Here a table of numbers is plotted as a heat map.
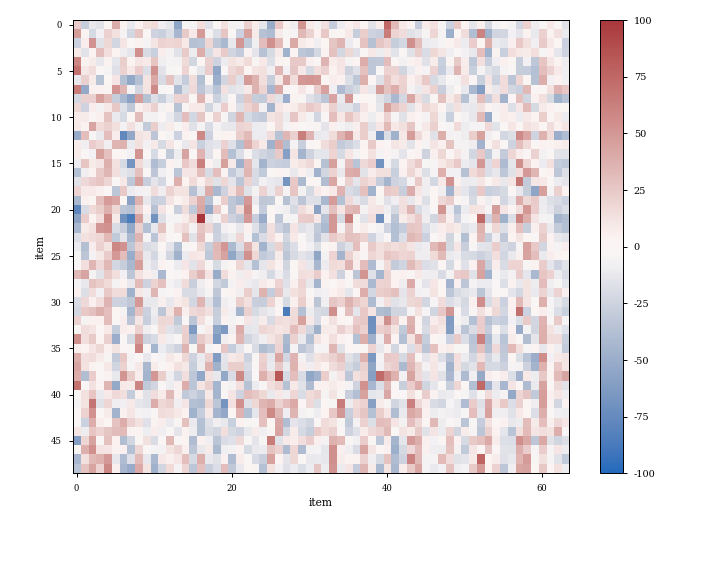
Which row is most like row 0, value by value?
9
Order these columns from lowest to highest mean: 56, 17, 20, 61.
20, 56, 17, 61
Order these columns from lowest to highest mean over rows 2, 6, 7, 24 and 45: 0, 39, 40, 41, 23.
0, 41, 39, 23, 40
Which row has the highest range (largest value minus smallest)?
21
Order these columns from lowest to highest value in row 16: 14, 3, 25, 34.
34, 25, 14, 3
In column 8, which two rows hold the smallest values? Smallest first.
6, 7
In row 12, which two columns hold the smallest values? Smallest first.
6, 39
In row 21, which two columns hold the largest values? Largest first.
16, 52
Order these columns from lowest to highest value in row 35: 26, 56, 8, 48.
48, 26, 56, 8
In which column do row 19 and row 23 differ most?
5
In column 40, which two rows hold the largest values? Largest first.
0, 1
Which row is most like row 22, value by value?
8
